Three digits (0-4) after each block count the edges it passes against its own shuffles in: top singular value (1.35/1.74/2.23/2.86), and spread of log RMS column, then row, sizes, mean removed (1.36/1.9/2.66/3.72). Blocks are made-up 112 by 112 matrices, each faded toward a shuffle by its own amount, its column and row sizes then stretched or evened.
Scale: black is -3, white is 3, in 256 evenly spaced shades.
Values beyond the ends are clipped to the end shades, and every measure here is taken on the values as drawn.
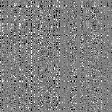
3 4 2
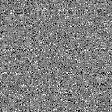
2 0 2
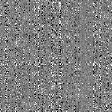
2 4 2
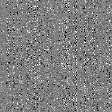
2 4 2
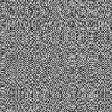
4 3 0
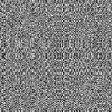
4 3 1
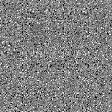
2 1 1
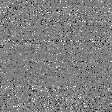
0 0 3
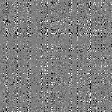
3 4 3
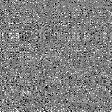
3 1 2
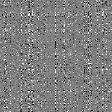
3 4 2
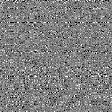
3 0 3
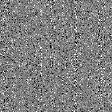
1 3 0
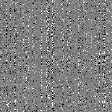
3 4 1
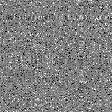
3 0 0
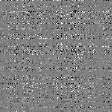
2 3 4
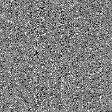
1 3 0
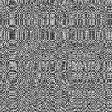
4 2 1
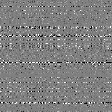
4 1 4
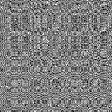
4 1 0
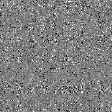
1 2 3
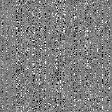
1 4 1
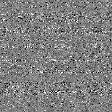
2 0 3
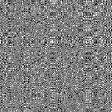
4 2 2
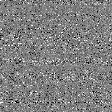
2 0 3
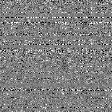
2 1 4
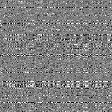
4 0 4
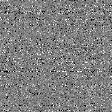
0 2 3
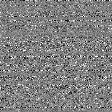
1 0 4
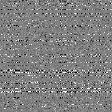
3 1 4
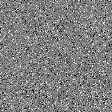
1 1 1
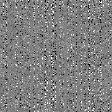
0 4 1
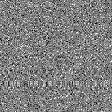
3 0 0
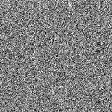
2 1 0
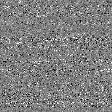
1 0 3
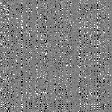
3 4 2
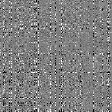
3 4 3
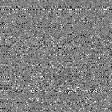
3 0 3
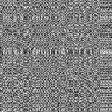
4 1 3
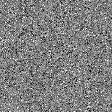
1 1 0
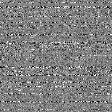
0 1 4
